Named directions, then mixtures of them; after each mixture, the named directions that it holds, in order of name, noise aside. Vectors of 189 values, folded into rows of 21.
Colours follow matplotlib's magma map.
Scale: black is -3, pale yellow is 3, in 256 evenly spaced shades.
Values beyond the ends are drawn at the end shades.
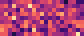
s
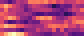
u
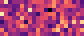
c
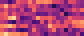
s, u.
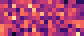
s.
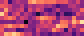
c, u.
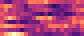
u.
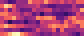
u.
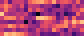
c, u.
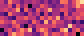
c, s.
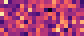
c.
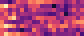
s, u.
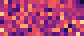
c, s.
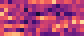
c, u.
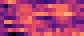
u.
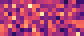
s.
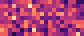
s.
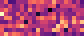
c, u.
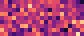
c, s.
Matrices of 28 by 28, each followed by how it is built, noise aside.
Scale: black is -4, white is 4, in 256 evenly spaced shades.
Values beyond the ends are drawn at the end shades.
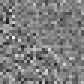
lower triangular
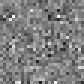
uneven rows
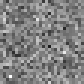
repeating rows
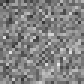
Hankel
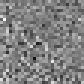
lower triangular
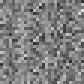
repeating rows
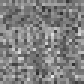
blocks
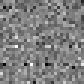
uneven rows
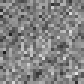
Hankel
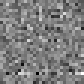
uneven rows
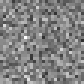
repeating rows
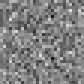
repeating rows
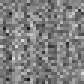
blocks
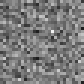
repeating rows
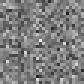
repeating rows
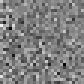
lower triangular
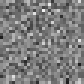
repeating rows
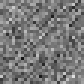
Hankel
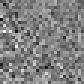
lower triangular
